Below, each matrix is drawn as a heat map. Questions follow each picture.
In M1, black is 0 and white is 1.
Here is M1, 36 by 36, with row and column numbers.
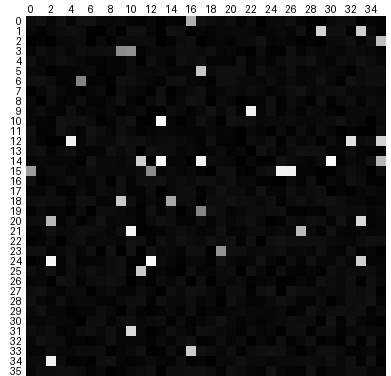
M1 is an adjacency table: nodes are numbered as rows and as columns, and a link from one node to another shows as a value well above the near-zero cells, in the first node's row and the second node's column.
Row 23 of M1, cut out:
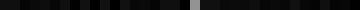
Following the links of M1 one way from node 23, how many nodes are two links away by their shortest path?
1
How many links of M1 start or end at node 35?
3
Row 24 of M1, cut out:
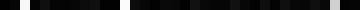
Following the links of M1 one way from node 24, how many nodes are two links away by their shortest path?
4
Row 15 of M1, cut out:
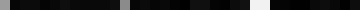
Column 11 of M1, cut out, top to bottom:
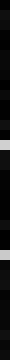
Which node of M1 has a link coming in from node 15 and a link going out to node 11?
node 25
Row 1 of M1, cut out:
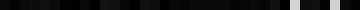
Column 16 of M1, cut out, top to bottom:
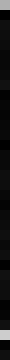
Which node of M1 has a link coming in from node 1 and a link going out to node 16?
node 33
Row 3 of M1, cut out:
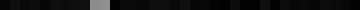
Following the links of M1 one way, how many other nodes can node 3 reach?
4
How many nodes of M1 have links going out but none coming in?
11
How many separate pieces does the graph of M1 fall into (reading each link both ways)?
4
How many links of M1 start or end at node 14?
6
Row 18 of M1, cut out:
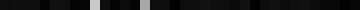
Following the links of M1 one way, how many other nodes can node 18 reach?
8
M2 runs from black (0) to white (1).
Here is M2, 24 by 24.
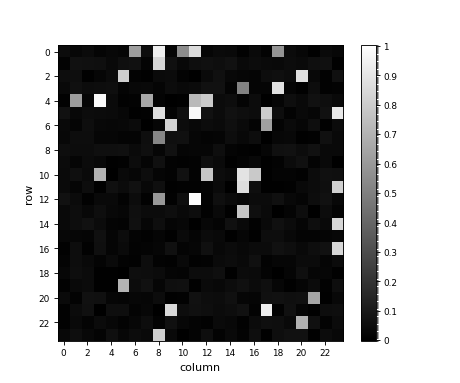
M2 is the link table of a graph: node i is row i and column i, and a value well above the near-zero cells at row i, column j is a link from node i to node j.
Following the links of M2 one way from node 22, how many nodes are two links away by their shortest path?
1
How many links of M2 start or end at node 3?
4
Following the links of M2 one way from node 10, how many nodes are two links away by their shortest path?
4
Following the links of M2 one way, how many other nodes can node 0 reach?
12
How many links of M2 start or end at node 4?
5
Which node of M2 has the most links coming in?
node 8
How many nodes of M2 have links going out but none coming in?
7
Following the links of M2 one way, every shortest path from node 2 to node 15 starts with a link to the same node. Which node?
node 5
